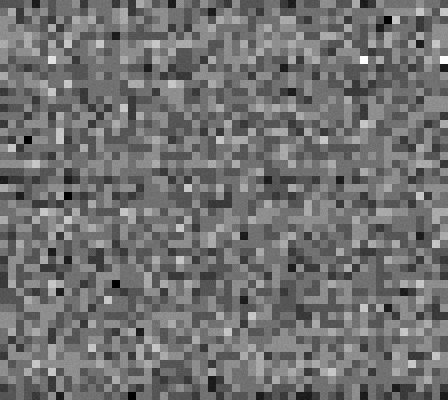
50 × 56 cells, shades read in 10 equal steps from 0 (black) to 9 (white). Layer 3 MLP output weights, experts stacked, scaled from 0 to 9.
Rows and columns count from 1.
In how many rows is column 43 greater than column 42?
15
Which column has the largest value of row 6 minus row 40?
55
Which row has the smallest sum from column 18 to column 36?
50
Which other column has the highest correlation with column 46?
56
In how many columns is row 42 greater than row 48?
34
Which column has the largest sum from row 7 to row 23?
8
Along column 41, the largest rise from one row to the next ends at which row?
18
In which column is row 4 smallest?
48
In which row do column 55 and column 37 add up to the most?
6
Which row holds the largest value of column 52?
46
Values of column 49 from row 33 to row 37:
6 4 3 5 3
